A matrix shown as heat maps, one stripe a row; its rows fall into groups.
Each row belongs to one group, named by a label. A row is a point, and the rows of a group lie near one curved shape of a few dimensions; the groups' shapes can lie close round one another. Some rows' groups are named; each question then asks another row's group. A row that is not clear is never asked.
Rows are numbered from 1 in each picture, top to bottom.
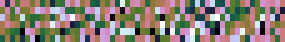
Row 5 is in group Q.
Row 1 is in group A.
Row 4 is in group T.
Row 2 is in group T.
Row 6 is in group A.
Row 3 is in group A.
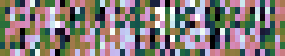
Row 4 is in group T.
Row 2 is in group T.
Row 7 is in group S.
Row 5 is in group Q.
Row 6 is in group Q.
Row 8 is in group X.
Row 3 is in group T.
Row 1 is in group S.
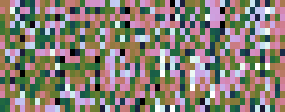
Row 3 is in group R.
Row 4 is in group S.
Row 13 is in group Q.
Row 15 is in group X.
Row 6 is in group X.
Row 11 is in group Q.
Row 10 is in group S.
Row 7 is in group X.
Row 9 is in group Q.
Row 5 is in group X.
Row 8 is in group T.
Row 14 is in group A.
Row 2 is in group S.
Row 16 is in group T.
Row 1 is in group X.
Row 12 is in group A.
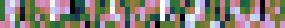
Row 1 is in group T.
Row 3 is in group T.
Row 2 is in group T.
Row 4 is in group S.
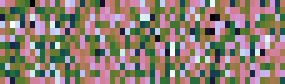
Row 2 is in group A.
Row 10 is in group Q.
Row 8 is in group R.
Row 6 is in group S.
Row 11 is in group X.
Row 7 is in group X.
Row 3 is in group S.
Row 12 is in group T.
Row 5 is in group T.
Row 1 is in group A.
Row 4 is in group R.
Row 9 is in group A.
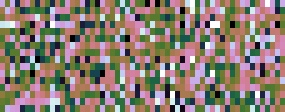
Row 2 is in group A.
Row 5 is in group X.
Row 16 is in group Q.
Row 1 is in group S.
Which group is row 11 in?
A
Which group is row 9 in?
A
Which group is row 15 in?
T
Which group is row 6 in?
S
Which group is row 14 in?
T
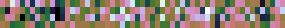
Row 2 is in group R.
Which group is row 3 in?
Q
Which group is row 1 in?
R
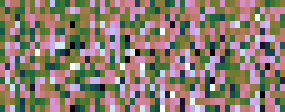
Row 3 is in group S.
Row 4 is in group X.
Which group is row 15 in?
A
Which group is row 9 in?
S
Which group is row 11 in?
A
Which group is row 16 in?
T
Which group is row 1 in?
Q
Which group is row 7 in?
T
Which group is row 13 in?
A
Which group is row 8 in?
Q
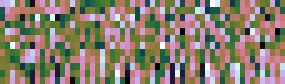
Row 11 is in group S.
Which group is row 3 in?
Q
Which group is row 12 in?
S
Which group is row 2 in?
T
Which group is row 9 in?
X
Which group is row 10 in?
S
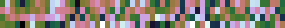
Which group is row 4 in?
S
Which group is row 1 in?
T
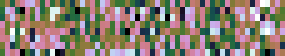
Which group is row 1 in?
X
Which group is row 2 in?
T
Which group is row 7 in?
T
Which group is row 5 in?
S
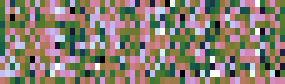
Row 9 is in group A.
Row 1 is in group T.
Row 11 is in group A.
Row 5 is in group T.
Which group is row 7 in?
X
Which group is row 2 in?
T
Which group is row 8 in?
T
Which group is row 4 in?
S
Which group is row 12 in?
S
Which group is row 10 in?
T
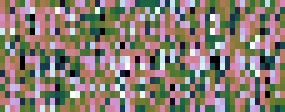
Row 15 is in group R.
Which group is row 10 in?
Q
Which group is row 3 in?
A
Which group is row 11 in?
S
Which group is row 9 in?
Q
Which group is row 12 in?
X
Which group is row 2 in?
T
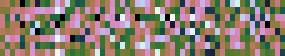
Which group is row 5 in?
A
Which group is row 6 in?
T
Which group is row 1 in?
X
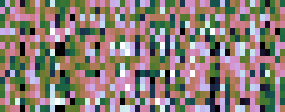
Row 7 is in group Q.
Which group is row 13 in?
Q
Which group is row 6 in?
T
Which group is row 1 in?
Q
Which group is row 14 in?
Q
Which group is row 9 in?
A
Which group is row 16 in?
Q
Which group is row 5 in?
A
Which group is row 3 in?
X
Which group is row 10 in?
X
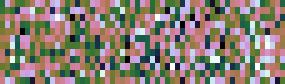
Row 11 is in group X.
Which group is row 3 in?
T
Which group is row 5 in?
X
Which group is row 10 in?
T
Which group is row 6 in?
S
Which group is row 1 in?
T
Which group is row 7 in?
S
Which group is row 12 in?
A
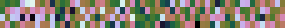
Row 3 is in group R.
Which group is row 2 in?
X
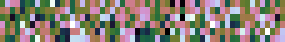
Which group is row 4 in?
A
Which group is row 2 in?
X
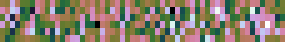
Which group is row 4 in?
S
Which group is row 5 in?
X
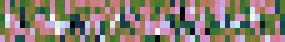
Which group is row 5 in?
T
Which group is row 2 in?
A
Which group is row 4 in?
T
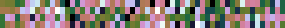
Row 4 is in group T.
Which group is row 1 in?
Q
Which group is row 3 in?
S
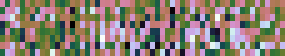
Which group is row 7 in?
S
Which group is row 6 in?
S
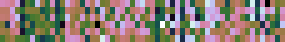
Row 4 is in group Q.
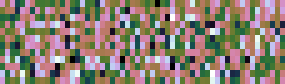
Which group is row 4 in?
T
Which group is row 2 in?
S
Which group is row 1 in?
S
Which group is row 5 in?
A
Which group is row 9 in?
T
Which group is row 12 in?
A
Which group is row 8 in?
S
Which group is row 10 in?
X
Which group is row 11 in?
A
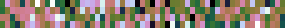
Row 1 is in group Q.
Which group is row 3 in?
T
